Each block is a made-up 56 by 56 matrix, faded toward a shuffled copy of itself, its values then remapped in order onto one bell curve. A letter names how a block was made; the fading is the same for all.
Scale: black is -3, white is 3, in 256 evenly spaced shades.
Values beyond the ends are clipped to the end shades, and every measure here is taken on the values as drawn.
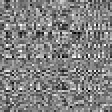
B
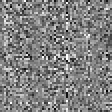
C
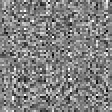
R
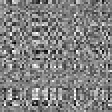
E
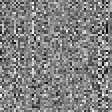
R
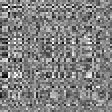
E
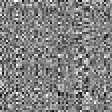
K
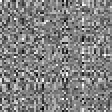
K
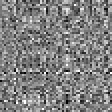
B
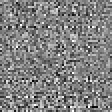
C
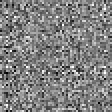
C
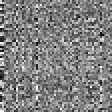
R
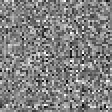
C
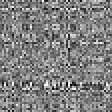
B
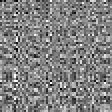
K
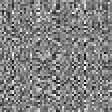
K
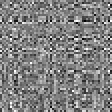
E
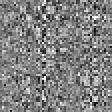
R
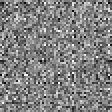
C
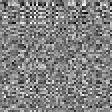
B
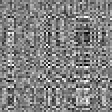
E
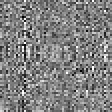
R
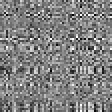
E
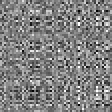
E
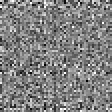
C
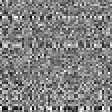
B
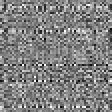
B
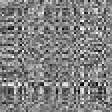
E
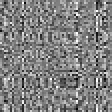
K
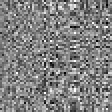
R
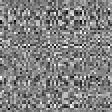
B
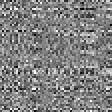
B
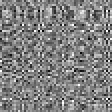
B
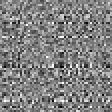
B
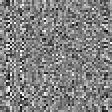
R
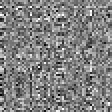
R
